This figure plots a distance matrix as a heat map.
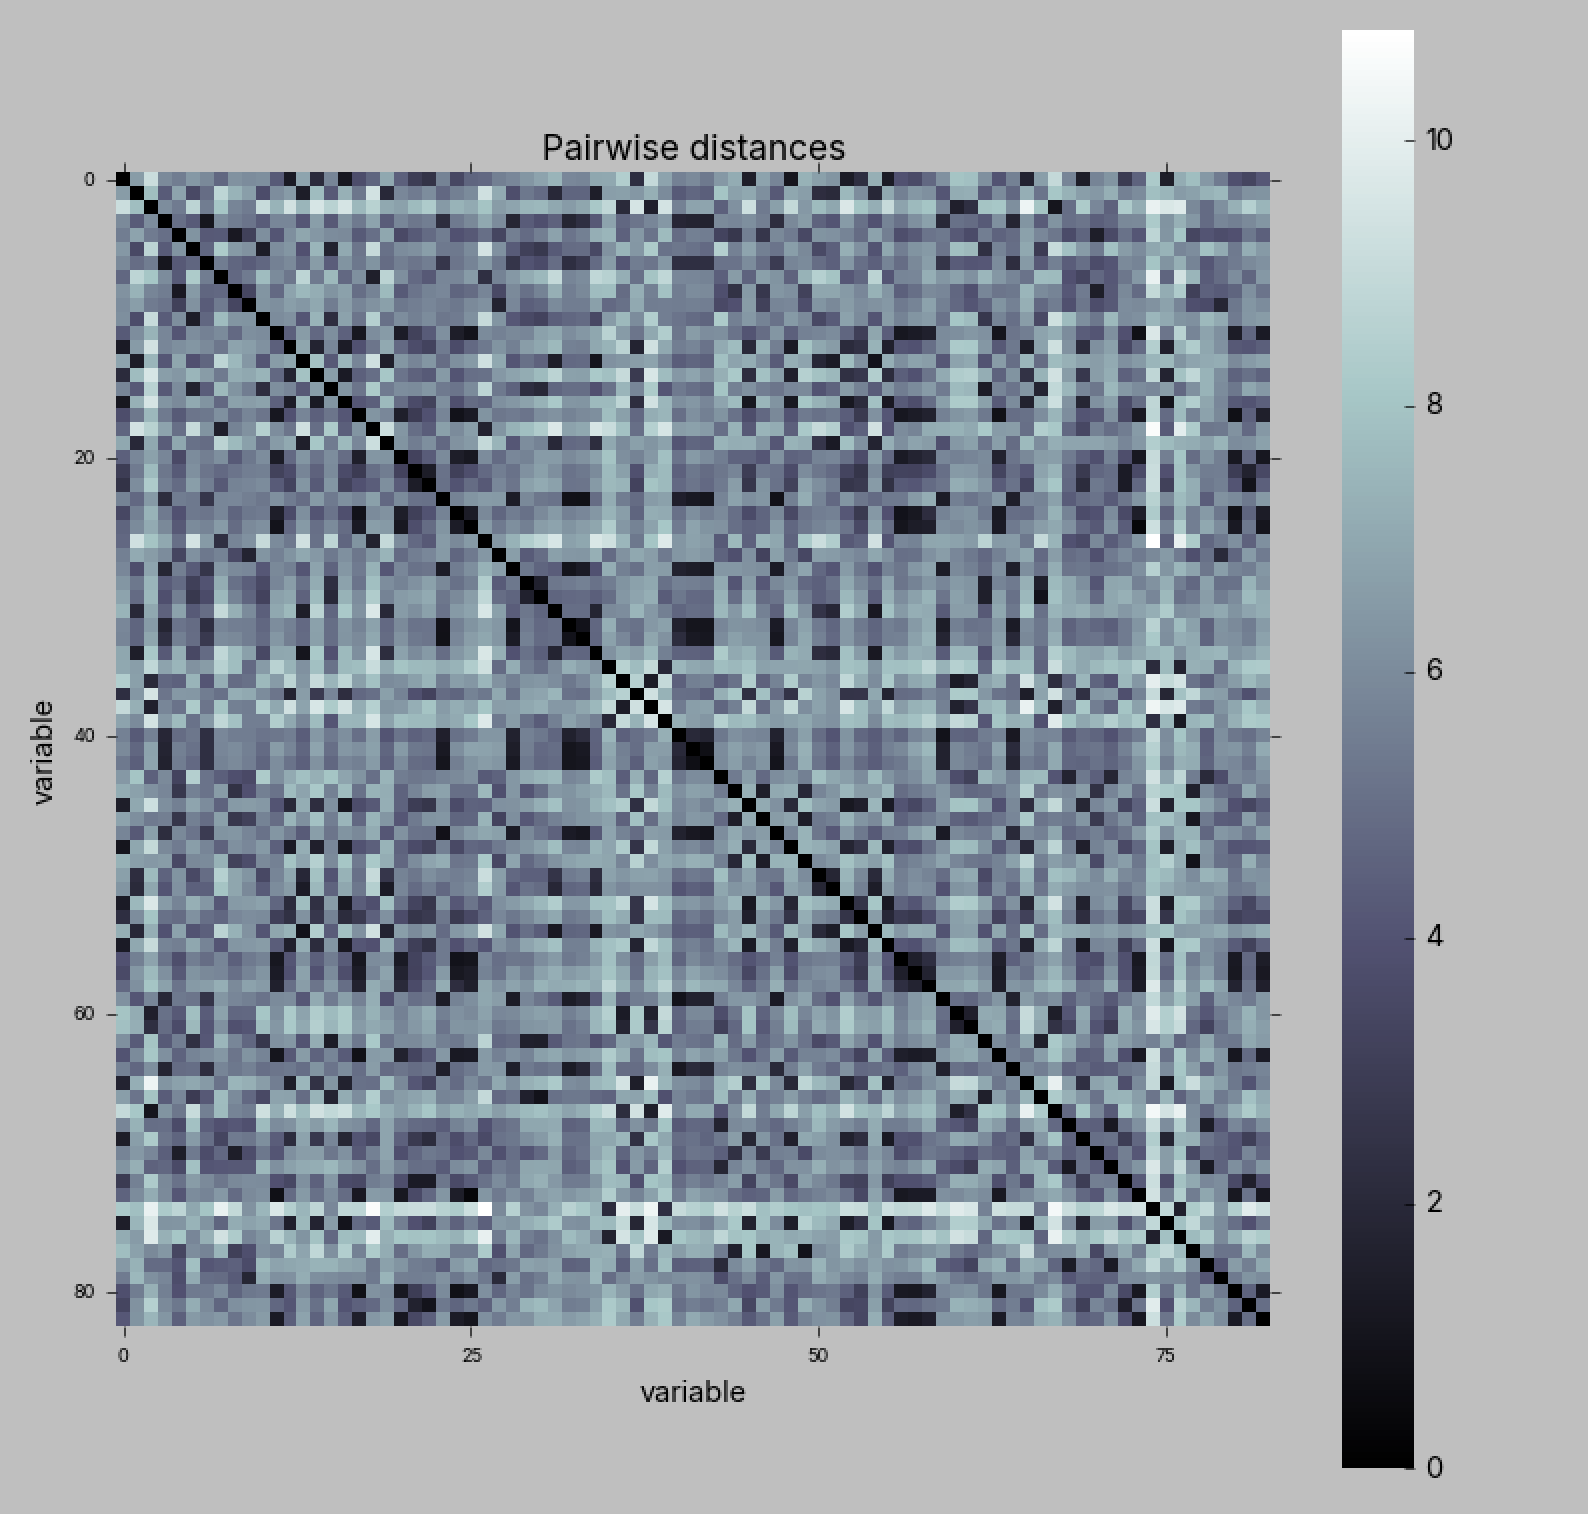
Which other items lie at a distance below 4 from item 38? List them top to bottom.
2, 36, 60, 61, 67
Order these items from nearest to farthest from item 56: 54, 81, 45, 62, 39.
45, 81, 62, 54, 39
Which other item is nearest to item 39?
76
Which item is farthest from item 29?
26
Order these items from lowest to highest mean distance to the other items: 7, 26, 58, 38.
58, 7, 26, 38
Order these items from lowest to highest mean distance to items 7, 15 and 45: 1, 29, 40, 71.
29, 40, 71, 1
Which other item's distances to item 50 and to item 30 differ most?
66
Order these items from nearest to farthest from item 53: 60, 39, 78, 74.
78, 60, 39, 74
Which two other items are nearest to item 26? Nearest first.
18, 7
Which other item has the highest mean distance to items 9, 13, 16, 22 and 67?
74
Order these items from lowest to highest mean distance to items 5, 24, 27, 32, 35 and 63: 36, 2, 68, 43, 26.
68, 43, 36, 26, 2
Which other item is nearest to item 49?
77
